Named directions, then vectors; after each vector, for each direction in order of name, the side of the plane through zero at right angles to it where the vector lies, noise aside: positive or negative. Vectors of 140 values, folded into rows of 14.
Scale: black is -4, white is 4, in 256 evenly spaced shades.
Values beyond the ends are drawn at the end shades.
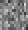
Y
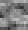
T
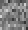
negative, positive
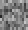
positive, negative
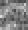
negative, positive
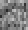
positive, negative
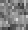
positive, positive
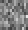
positive, positive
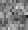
negative, negative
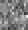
positive, positive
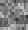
negative, negative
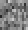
positive, negative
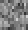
positive, positive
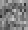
positive, negative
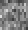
negative, positive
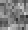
negative, negative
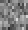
positive, positive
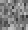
negative, negative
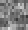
negative, negative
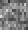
negative, positive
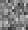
positive, positive
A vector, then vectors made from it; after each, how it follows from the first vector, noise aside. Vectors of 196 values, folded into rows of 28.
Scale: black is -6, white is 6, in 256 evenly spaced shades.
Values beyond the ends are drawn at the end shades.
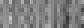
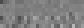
reversed, partly zeroed.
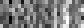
negated, scaled up.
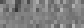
reversed, partly zeroed.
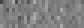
reversed, partly zeroed.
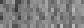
reversed.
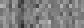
wrapped around.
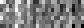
reversed, negated, scaled up.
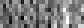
negated, scaled up.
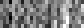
negated, scaled up.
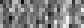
negated, scaled up.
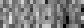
scaled up.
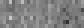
partly zeroed.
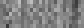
wrapped around.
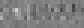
reversed, negated, partly zeroed.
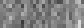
wrapped around, negated.
